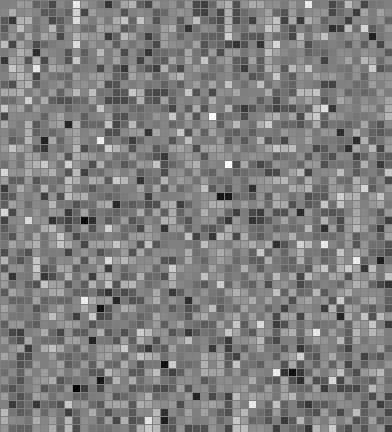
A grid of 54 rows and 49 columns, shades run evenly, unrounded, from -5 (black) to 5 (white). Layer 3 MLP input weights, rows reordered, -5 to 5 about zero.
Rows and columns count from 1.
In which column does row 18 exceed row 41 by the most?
13
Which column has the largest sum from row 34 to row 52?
30
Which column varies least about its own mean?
23
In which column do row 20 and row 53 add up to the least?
21
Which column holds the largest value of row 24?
46
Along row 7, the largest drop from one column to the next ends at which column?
5
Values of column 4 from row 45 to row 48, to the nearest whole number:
-2 -1 1 0
